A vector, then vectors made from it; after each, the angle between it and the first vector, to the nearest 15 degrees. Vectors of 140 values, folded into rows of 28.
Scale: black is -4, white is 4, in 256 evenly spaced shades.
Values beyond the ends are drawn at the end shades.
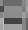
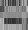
30 degrees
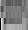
60 degrees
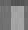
90 degrees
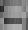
30 degrees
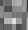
135 degrees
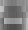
135 degrees
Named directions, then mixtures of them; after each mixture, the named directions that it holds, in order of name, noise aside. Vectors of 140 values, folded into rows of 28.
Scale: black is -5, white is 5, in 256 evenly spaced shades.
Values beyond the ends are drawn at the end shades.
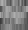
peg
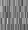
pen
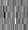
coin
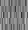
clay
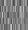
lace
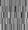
clay.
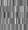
coin, lace.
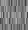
clay, peg.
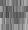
peg.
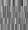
coin, lace, pen.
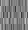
clay, pen.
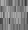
clay, peg.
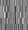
coin, pen.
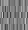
clay, lace, pen.
